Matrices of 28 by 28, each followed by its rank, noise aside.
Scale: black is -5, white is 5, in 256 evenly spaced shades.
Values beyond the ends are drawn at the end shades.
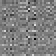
four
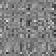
four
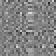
four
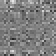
four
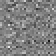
six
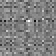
three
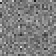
six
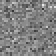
eight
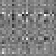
three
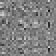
four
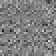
six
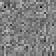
eight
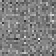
eight
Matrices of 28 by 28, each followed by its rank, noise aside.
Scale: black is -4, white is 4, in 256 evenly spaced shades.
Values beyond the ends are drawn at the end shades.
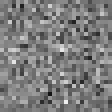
eight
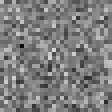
eight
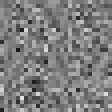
eight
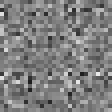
seven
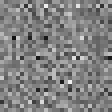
seven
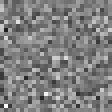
eight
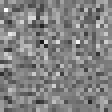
seven
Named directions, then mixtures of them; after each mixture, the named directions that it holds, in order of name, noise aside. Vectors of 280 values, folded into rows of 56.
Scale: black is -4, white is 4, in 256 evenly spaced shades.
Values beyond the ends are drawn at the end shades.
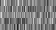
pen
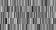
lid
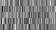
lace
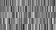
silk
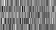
lace, pen.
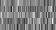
pen, silk.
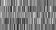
pen.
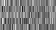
lace, pen.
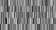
lid.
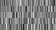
silk.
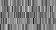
lid, pen.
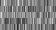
pen.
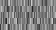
lid.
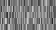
lace, lid.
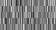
lace, silk.
